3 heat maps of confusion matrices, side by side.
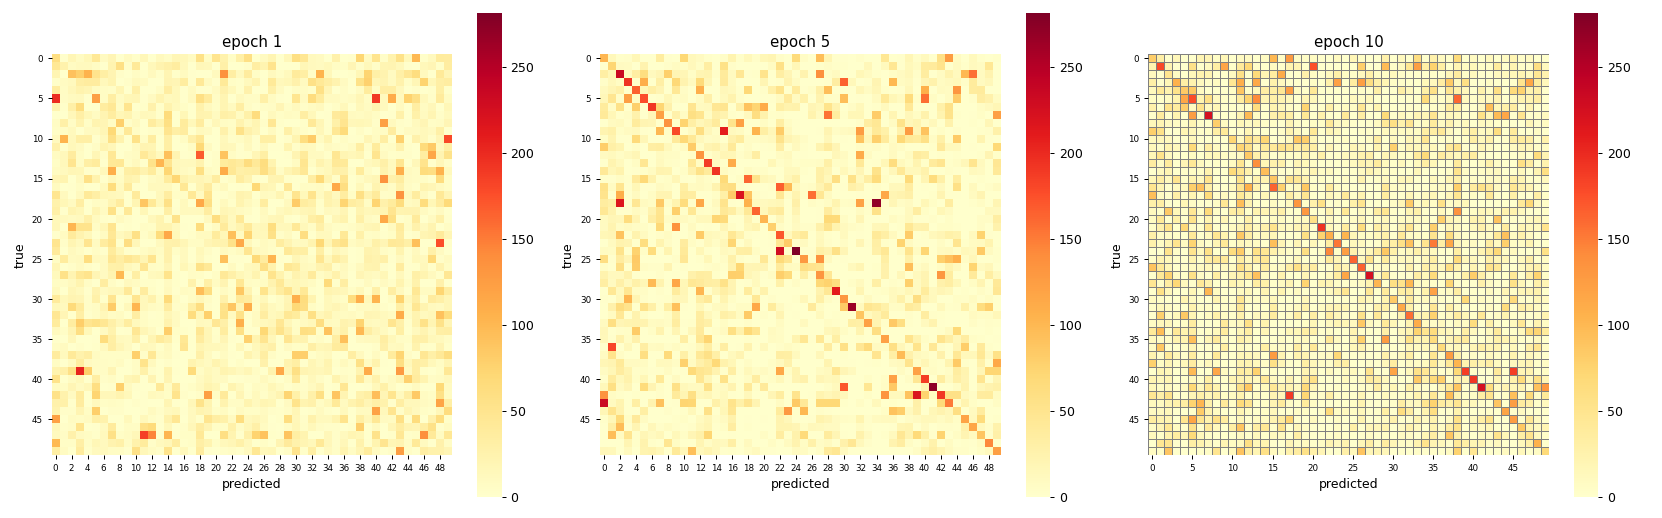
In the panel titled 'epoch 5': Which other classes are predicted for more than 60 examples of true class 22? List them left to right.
2, 12, 38, 47
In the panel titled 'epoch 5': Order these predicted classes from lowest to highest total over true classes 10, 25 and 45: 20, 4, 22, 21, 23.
21, 20, 23, 22, 4
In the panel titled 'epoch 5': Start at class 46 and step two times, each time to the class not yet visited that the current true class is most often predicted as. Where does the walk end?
27
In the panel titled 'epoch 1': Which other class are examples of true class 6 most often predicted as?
3
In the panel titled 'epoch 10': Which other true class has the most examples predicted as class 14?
10
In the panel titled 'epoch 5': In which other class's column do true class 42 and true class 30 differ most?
39
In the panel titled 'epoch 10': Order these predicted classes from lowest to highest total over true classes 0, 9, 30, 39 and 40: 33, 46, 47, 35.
47, 46, 35, 33
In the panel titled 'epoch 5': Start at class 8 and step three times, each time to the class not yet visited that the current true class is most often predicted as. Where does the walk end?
38
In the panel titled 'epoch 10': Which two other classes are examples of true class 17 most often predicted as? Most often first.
0, 7
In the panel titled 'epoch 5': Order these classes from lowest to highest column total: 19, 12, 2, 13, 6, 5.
6, 19, 5, 13, 12, 2
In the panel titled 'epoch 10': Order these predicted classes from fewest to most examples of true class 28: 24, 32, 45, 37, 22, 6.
24, 22, 6, 45, 37, 32
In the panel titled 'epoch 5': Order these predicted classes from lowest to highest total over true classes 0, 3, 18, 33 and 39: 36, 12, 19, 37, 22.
19, 37, 22, 36, 12
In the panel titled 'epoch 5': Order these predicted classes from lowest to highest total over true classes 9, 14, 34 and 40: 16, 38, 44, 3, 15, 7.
3, 16, 44, 38, 7, 15
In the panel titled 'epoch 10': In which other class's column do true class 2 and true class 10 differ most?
16
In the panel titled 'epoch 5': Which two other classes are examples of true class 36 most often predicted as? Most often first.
1, 45
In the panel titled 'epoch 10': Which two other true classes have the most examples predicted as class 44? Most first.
7, 22
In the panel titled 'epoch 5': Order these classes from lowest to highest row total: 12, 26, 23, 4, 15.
12, 23, 26, 15, 4
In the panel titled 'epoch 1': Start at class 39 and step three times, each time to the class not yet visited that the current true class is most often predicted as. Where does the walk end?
38
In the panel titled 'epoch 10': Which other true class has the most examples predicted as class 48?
41
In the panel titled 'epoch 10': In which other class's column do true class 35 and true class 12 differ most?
29
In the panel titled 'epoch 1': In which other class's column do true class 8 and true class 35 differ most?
41
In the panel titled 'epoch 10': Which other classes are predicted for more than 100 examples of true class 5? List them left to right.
4, 13, 38
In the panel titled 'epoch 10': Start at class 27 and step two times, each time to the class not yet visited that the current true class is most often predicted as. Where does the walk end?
22
